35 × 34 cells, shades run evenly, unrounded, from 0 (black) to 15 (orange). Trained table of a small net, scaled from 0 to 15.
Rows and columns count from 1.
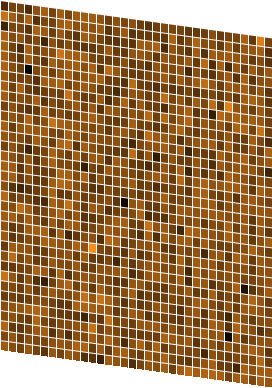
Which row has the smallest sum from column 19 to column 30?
7
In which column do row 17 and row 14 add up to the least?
20
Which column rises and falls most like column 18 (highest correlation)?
28
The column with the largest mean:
33
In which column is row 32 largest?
12
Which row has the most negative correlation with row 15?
31
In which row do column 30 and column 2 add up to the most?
26
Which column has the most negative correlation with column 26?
6
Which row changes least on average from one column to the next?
18
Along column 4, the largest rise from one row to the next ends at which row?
8
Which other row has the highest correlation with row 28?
17
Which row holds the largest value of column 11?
29
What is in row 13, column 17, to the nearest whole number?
4
